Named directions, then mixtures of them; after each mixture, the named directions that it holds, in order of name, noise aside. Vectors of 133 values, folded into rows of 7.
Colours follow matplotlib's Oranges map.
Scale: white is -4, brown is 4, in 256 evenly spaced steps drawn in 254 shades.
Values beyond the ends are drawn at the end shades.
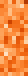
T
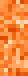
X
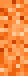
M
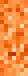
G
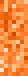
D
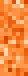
D, T, X.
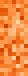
G, M.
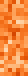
D, X.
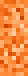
G, M.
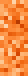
G, M, X.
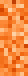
M, T.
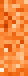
D, M.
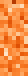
M, T.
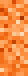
M.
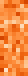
D, X.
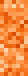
D, T.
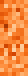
D, G, M.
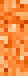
D, X.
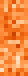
D, X.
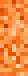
G, M.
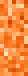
M, T.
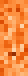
G.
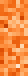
G, M, X.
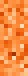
G.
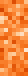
G, M.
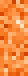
G, M, X.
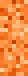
M.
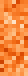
D, G, T.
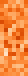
D, G, T.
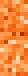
D, M, X.
